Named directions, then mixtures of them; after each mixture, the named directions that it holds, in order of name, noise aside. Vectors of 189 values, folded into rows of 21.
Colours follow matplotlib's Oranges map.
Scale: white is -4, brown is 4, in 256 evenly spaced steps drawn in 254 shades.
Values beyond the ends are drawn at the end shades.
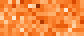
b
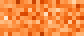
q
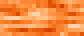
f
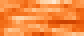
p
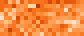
b, p.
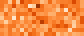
b.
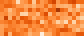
p, q.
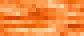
f.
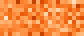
q.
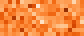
b.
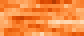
p.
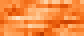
f, p.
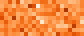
b.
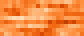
f, p.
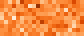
b.
